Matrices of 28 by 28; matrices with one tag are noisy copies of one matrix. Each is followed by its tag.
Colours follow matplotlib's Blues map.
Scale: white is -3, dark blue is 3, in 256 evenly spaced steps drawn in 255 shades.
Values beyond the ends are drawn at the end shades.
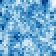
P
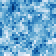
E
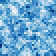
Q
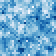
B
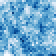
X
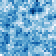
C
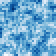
E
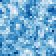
Q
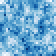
X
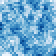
X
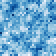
E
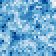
P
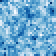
Q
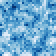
E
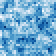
B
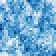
X
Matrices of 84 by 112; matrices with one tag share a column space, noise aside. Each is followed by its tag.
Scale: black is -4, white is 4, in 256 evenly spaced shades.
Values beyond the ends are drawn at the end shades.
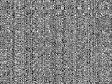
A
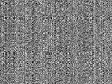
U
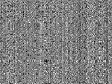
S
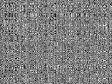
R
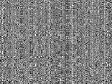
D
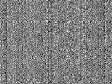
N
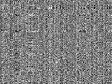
A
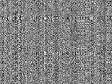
U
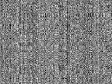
R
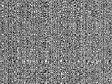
S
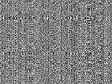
U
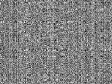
N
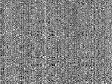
D
